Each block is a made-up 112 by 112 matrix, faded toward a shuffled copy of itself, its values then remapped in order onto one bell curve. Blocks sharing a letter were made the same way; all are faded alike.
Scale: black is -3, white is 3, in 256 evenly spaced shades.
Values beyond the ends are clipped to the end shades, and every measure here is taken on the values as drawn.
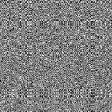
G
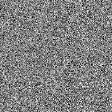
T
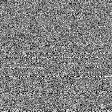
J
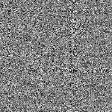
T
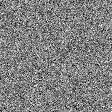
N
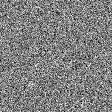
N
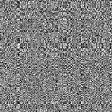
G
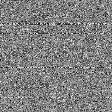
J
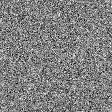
N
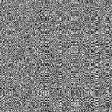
G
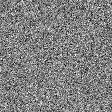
N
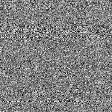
J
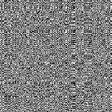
G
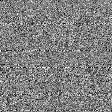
J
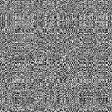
G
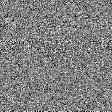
J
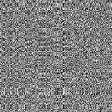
G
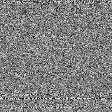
J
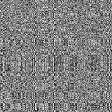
G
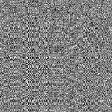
G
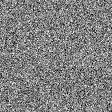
N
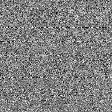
J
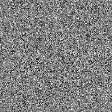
T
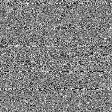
J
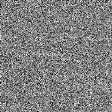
T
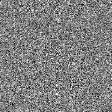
T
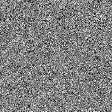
T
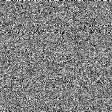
J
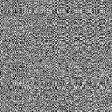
G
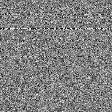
J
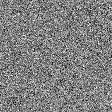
N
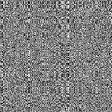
G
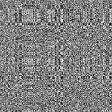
G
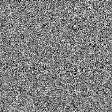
T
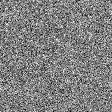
N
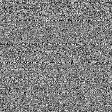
J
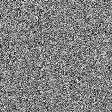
N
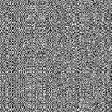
G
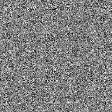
T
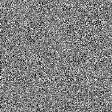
T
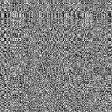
G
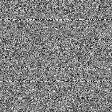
J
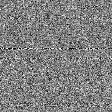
J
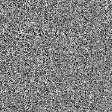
T
